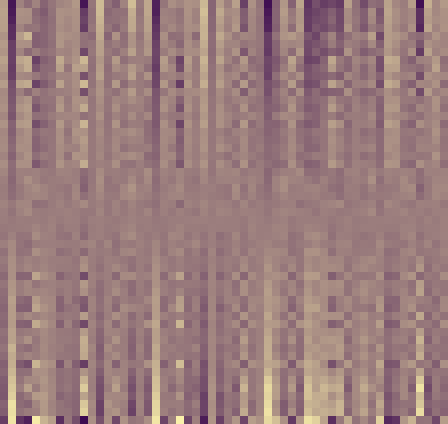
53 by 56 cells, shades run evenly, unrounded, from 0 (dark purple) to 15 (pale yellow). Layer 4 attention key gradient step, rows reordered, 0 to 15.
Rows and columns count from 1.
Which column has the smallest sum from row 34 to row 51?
26
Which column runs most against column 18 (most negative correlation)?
29
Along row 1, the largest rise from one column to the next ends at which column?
54
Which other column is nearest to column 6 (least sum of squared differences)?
35
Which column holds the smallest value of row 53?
11
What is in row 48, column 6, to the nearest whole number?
9
